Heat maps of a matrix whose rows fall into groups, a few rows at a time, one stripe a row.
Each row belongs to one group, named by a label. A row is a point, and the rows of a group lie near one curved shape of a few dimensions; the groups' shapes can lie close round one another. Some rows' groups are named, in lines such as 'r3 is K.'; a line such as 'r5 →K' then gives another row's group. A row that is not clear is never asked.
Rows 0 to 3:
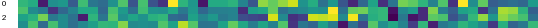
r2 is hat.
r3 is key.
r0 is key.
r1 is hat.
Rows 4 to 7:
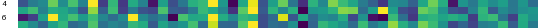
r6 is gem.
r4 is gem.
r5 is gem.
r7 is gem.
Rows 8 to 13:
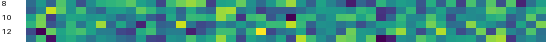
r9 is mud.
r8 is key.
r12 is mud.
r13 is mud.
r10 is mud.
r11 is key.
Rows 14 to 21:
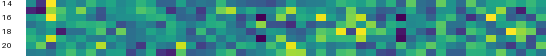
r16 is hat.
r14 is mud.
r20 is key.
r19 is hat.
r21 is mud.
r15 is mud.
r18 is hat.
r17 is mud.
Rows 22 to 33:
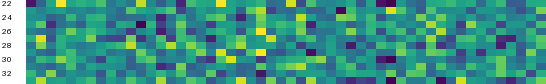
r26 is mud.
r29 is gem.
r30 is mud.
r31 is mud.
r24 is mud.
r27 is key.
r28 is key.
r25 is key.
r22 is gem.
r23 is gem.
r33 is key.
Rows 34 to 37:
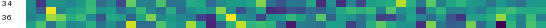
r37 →key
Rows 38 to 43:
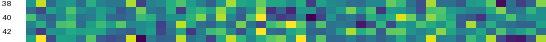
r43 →key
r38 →key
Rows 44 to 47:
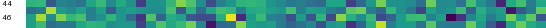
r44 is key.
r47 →key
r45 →gem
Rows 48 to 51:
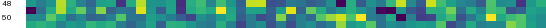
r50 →hat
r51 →mud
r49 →gem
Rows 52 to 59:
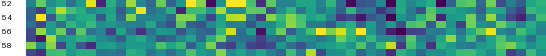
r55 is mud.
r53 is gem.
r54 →key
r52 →key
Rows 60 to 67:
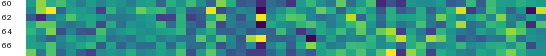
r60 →mud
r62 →mud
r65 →gem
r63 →hat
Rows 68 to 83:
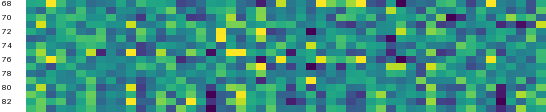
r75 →key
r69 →gem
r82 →key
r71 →key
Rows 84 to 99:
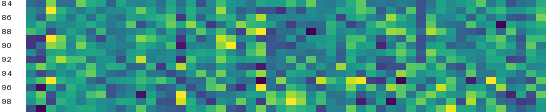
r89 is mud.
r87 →key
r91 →gem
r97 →key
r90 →mud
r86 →gem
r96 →mud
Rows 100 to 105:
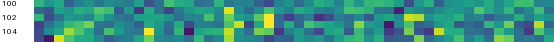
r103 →mud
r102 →gem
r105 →mud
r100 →hat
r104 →gem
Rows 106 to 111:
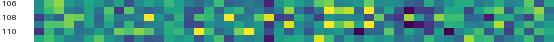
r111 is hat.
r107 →hat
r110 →key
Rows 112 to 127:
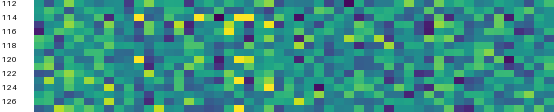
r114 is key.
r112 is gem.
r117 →mud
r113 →hat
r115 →gem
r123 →mud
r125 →hat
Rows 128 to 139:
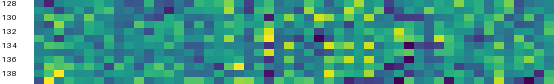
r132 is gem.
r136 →hat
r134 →hat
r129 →mud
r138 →hat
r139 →key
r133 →gem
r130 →hat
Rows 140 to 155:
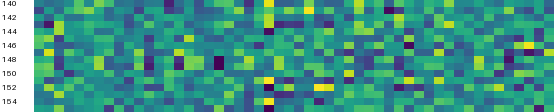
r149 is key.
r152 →hat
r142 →gem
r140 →mud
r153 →mud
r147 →key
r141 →mud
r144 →hat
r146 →hat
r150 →hat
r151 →gem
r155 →hat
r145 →key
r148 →key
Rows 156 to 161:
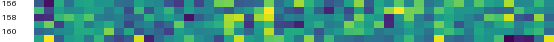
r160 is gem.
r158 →mud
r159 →mud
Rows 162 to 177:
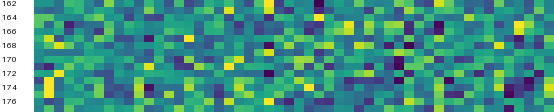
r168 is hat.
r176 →gem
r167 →key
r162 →gem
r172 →hat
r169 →gem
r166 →hat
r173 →key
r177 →key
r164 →hat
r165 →hat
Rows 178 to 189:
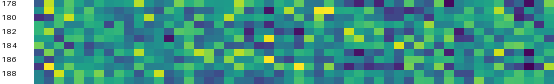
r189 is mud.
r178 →key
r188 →mud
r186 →gem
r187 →key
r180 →gem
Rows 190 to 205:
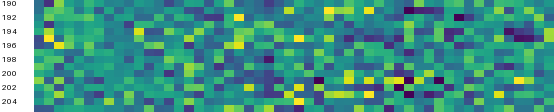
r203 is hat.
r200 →mud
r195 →key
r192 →mud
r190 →mud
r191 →hat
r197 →hat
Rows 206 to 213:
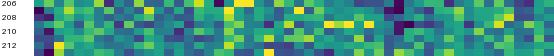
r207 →gem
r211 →mud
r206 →key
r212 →mud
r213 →mud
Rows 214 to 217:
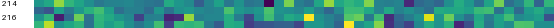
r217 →mud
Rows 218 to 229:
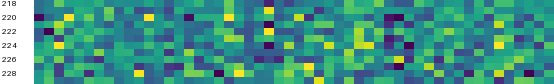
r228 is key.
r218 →mud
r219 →gem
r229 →hat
